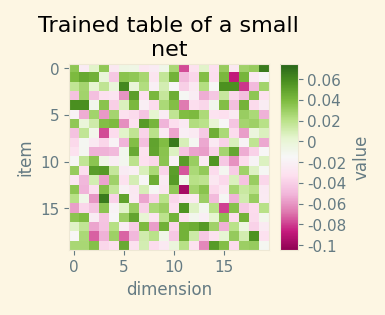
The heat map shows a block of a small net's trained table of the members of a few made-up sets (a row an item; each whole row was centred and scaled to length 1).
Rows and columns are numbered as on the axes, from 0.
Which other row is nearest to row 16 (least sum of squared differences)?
4
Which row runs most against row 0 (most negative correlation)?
17
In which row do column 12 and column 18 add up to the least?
9
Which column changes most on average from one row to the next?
11
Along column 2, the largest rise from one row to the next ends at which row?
19
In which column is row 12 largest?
10
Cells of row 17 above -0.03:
13
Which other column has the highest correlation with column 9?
6
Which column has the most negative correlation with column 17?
16
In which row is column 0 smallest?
15
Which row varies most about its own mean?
1
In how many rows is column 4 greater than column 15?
10
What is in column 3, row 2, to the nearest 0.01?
0.02
